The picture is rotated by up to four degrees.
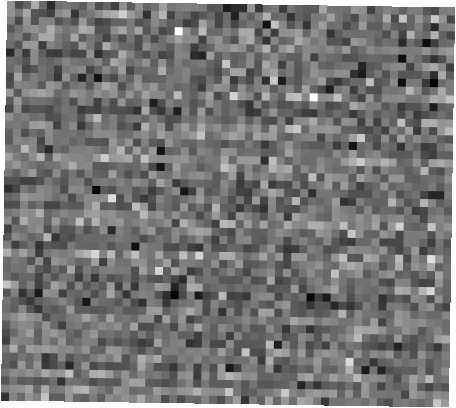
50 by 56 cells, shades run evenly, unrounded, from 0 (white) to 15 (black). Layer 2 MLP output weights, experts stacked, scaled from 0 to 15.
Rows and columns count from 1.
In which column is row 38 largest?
11
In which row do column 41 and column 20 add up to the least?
2
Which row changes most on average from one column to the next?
10
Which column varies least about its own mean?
26
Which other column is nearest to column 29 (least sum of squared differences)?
9
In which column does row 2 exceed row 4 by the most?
22
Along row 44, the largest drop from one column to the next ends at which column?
31
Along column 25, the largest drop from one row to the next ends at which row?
32
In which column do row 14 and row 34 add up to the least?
18
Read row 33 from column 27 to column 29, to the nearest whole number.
7 10 8
